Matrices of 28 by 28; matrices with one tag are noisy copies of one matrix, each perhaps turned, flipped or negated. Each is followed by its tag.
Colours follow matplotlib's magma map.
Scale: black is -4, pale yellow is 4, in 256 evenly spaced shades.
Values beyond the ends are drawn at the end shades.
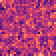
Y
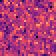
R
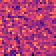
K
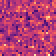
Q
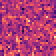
K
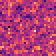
Q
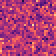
K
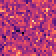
R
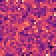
Y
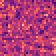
K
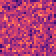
R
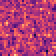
Y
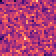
R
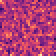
Y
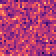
K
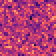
R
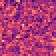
K
